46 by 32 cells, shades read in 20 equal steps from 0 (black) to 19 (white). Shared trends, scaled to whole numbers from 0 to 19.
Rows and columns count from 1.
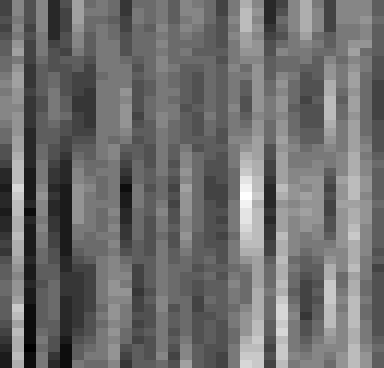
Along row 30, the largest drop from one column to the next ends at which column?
3
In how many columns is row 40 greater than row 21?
12
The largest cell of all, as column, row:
21, 25
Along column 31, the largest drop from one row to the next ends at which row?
7
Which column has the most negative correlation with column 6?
22
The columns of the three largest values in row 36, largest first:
28, 24, 30
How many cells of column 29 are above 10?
11
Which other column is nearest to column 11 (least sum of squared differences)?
23
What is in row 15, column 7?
5
